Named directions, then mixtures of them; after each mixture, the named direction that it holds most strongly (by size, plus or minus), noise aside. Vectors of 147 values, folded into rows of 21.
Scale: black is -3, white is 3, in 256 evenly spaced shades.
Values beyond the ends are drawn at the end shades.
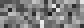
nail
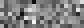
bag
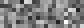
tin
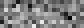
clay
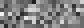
bag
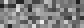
clay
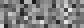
tin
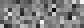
nail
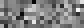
bag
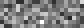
clay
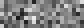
bag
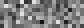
tin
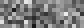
clay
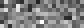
clay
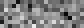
clay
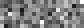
nail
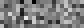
bag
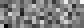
bag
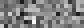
bag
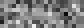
clay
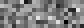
tin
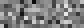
bag
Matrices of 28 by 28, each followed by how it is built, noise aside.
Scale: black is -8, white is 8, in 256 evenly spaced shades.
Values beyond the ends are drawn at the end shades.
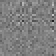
low rank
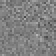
upper triangular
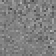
upper triangular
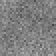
smooth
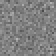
noise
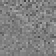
upper triangular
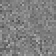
lower triangular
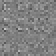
low rank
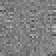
low rank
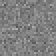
low rank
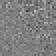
upper triangular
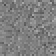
upper triangular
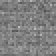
blocks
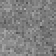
smooth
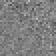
upper triangular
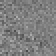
lower triangular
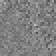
upper triangular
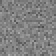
noise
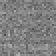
blocks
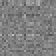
low rank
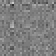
low rank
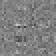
low rank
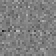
uneven rows
